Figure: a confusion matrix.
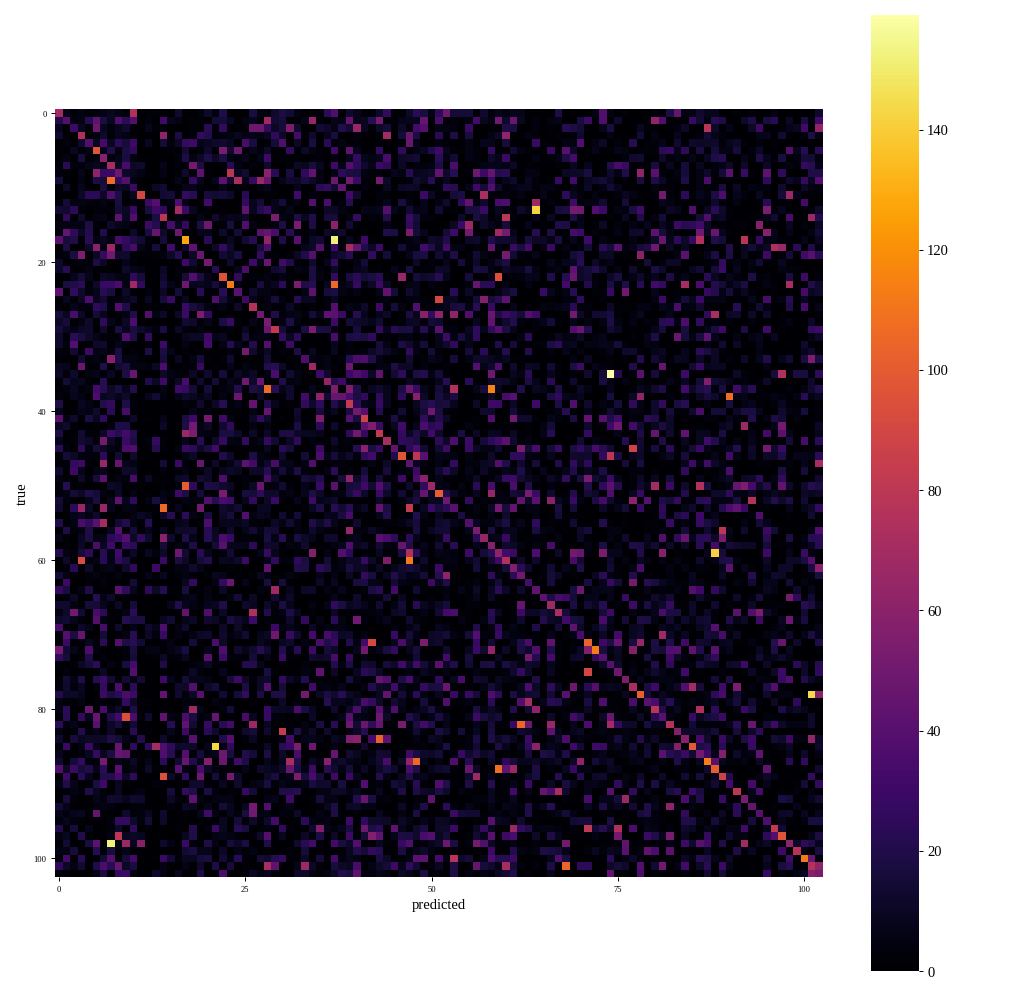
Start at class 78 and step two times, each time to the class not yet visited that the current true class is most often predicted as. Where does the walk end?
68
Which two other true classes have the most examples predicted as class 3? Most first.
60, 53
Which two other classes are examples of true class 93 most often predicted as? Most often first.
82, 26
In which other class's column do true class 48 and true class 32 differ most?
25
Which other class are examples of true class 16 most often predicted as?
59
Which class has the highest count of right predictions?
17
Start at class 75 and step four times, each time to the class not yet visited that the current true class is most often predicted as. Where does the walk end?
76
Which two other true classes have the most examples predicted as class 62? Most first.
82, 45
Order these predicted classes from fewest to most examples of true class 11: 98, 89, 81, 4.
4, 89, 81, 98
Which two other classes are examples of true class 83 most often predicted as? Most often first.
30, 66
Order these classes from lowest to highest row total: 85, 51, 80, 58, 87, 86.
58, 80, 51, 86, 85, 87
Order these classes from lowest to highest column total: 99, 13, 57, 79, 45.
99, 13, 79, 45, 57
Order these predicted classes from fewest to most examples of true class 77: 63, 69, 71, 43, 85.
43, 71, 63, 69, 85
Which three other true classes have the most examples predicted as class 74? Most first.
35, 46, 82
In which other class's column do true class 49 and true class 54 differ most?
71
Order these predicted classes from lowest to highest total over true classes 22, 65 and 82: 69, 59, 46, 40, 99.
99, 40, 69, 59, 46
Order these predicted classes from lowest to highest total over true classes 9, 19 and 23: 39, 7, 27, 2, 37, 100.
2, 100, 39, 27, 37, 7
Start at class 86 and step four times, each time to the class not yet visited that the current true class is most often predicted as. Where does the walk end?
47
